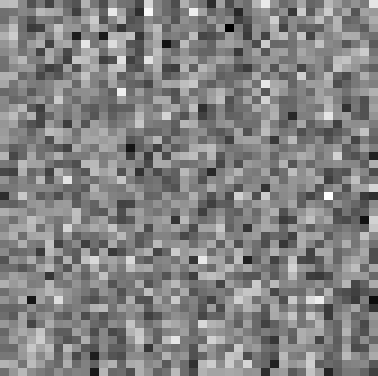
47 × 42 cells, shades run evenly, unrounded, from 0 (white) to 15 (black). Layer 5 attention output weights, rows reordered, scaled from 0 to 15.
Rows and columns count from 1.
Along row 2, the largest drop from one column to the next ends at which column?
17
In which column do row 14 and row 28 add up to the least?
42
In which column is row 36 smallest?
29
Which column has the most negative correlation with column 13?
16
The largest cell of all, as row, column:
4, 26
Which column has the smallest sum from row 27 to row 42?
6
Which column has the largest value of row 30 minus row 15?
37
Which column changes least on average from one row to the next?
38
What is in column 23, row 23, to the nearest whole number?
10
